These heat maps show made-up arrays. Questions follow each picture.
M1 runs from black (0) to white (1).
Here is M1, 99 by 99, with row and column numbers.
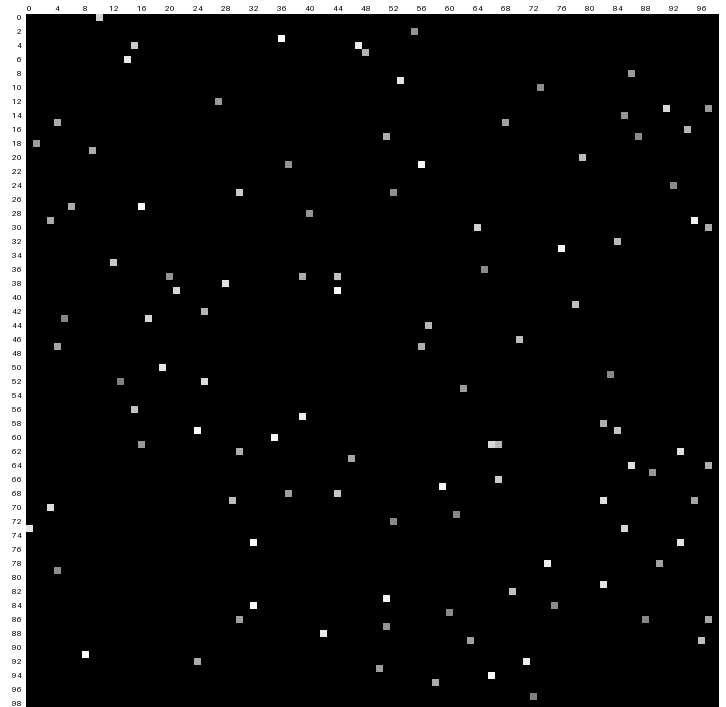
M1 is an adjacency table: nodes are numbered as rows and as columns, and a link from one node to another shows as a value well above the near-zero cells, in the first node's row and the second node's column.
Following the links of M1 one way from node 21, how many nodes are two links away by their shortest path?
4
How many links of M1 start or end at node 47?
3
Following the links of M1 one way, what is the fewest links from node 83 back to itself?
2
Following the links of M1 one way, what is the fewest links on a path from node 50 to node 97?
6
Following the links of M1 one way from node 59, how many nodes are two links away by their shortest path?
3
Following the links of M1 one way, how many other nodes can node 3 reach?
7
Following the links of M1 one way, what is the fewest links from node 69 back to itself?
2
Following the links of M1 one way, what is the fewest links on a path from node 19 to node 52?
7
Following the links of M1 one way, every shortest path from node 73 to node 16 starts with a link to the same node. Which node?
node 85
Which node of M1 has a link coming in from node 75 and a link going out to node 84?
node 32
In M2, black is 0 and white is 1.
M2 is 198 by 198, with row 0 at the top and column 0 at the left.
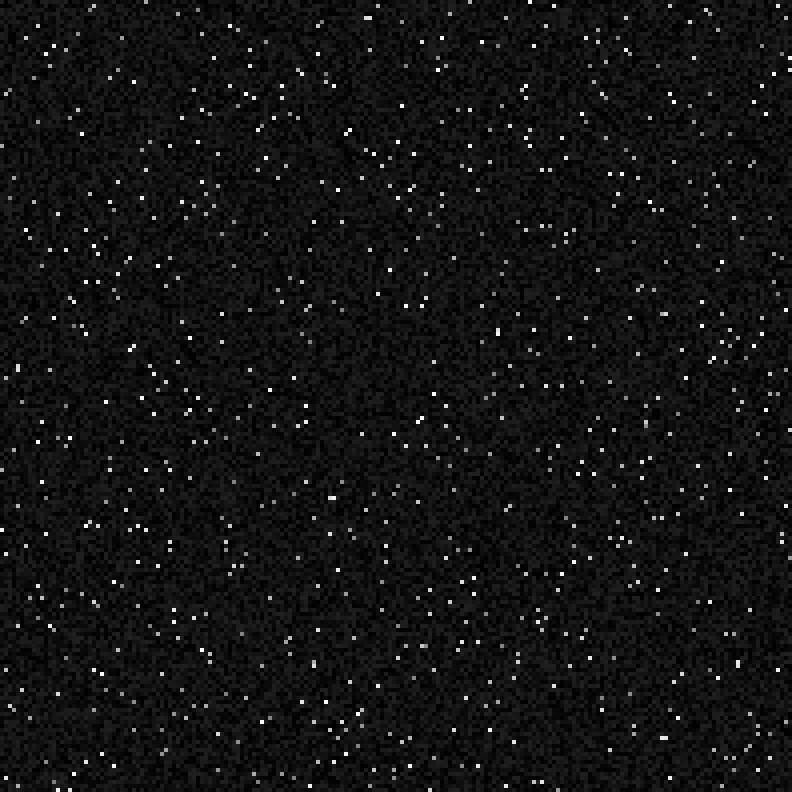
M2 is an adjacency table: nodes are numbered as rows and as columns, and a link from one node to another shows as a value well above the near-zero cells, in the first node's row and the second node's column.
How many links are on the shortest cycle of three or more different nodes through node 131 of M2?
3
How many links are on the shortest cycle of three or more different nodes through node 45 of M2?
4
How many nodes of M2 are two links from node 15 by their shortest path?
2
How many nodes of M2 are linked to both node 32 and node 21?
0
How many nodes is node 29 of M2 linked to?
5
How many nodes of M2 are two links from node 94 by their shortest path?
5
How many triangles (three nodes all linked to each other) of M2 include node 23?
3
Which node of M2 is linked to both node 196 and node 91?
node 4
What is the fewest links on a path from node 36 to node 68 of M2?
6
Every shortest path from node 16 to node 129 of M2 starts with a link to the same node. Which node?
node 62
